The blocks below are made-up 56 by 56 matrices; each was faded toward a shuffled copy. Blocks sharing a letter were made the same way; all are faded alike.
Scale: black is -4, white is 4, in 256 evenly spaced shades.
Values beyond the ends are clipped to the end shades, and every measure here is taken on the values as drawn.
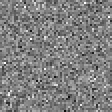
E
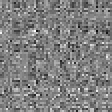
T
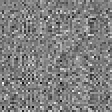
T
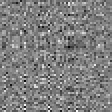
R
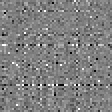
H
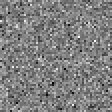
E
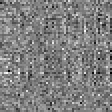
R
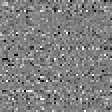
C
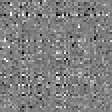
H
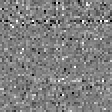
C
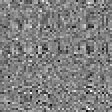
R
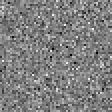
E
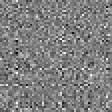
T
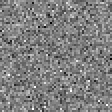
E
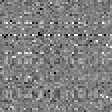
H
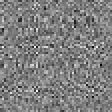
T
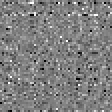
C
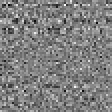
T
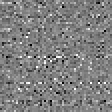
C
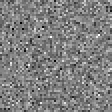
E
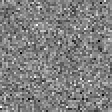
E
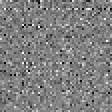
C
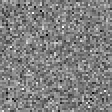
E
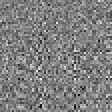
R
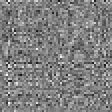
R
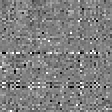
H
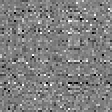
C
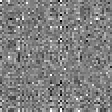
T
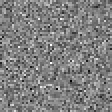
E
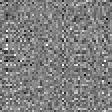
R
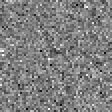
E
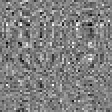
T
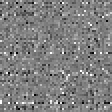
C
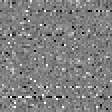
C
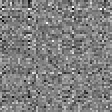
T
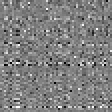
H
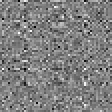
R
